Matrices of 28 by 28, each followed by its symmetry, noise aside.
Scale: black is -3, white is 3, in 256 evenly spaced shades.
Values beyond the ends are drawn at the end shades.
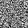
no symmetry.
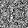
mirrored top to bottom.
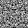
mirrored left to right.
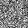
no symmetry.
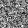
symmetric across the other diagonal.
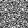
mirrored left to right.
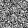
antisymmetric.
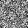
symmetric across the other diagonal.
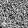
symmetric across the other diagonal.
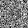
mirrored top to bottom.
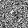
symmetric.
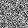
symmetric across the other diagonal.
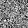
same after a half turn.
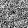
no symmetry.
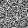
symmetric.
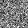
symmetric.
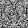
mirrored left to right.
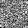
same after a half turn.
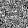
same after a half turn.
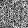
mirrored top to bottom.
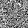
symmetric.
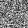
no symmetry.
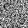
symmetric across the other diagonal.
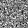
no symmetry.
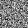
same after a half turn.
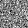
symmetric.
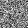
no symmetry.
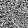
antisymmetric.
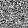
antisymmetric.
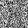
mirrored top to bottom.
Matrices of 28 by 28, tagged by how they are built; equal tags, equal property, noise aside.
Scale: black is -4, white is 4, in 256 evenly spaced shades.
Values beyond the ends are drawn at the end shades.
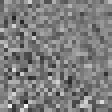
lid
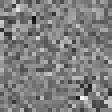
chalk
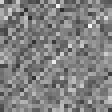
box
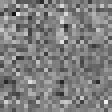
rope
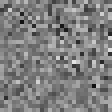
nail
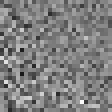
lid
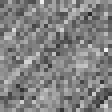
box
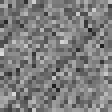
box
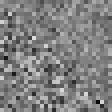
lid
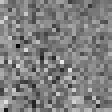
lid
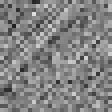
box
